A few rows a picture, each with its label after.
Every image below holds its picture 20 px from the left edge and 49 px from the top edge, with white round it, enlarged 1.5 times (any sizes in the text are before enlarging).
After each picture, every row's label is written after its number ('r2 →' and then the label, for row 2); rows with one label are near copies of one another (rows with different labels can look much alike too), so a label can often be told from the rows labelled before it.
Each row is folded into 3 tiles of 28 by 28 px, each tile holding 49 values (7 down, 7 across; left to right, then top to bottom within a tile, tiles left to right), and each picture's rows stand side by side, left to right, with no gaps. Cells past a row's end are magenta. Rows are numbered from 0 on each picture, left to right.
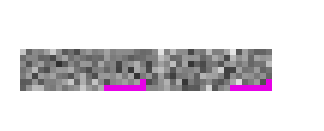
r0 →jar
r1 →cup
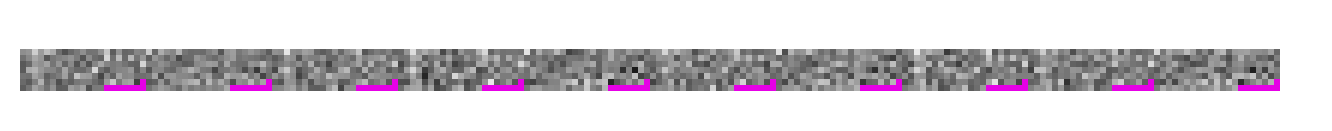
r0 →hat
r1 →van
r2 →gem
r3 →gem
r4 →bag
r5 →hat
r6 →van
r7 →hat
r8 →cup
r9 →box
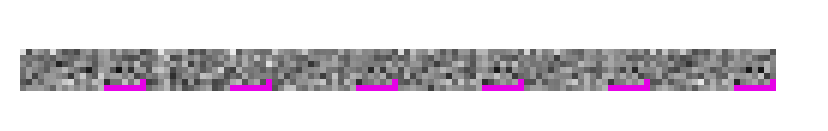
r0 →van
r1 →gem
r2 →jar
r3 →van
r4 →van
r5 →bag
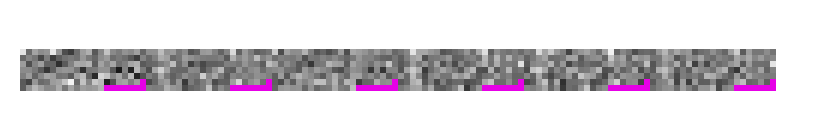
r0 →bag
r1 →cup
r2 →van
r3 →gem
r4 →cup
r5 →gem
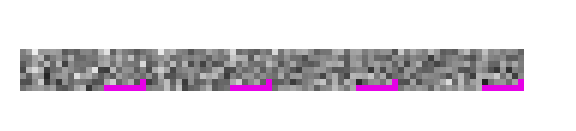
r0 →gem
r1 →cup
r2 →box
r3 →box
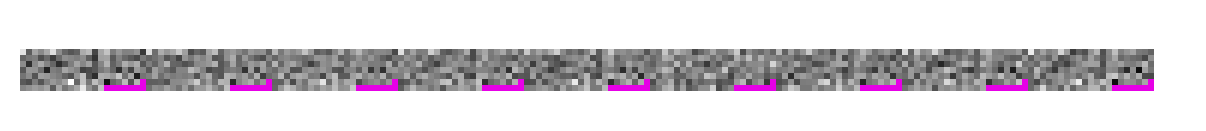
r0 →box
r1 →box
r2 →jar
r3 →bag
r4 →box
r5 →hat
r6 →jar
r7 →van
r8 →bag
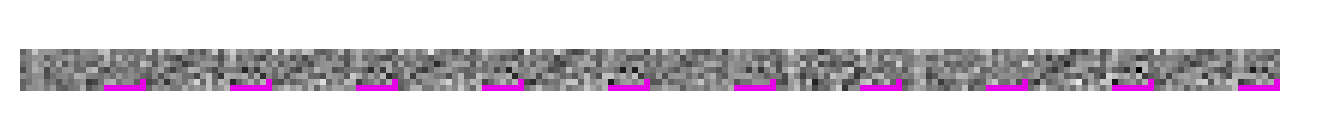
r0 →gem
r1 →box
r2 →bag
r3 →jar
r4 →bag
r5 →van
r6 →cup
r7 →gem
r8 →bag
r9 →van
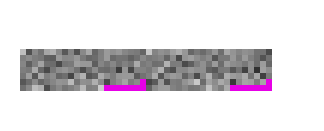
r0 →jar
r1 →jar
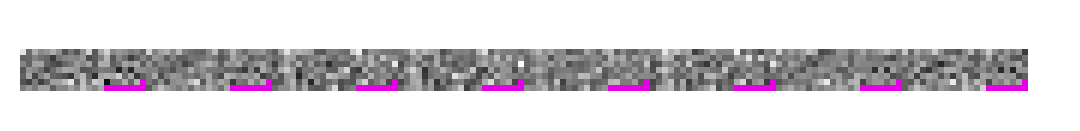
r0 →box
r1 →bag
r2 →gem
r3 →gem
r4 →cup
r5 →hat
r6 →bag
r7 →jar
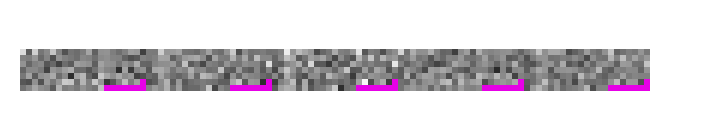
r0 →van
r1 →hat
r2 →hat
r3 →van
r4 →hat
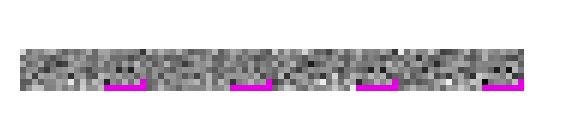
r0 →jar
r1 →jar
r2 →jar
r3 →bag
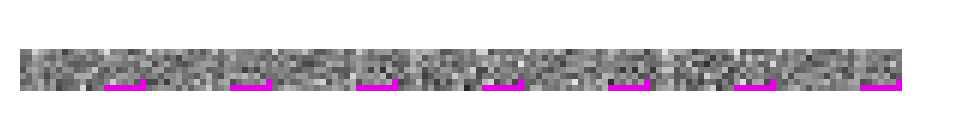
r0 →cup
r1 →box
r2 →bag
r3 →gem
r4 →bag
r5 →hat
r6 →van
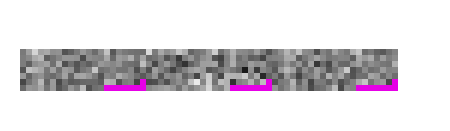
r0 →hat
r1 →box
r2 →cup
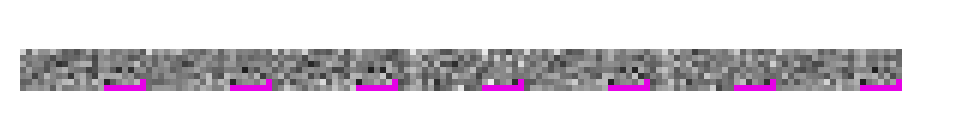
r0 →van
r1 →box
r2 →jar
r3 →hat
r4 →bag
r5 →hat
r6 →box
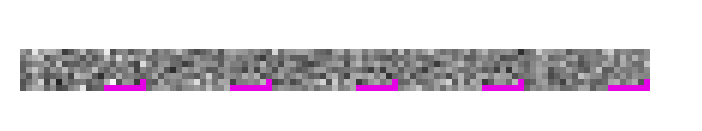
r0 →hat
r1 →jar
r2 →box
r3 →jar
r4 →gem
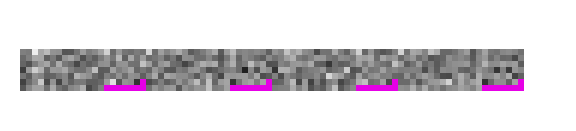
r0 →hat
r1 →box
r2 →cup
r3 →bag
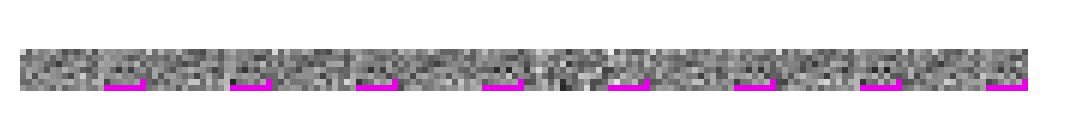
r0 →van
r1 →van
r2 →van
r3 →jar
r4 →cup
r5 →van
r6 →van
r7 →van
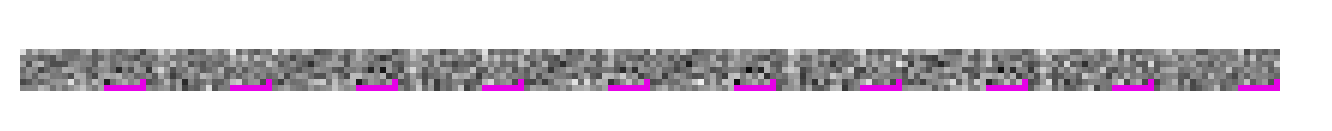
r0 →box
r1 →cup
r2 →bag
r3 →cup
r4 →box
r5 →bag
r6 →gem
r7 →box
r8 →hat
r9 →hat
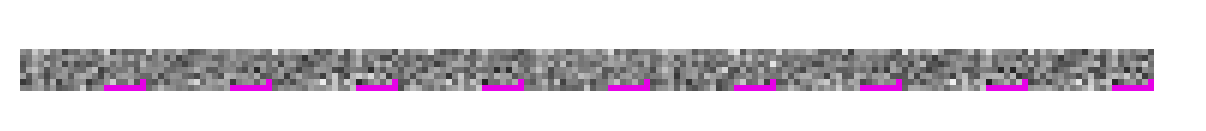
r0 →cup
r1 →bag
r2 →box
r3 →jar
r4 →cup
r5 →gem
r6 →jar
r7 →box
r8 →box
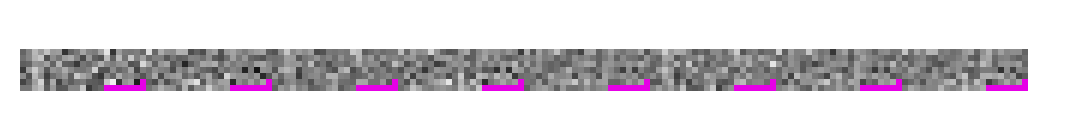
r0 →hat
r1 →bag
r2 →gem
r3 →jar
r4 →van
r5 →gem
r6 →van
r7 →box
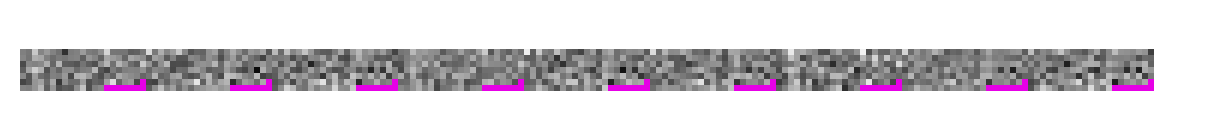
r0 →cup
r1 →bag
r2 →jar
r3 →cup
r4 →van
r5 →box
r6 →hat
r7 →bag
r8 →jar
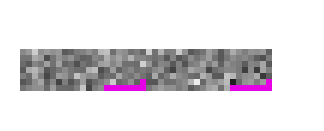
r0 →gem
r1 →bag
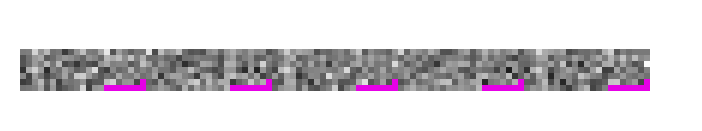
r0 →cup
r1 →van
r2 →gem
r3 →bag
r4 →gem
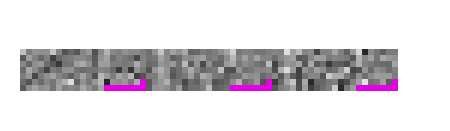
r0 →bag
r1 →gem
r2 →cup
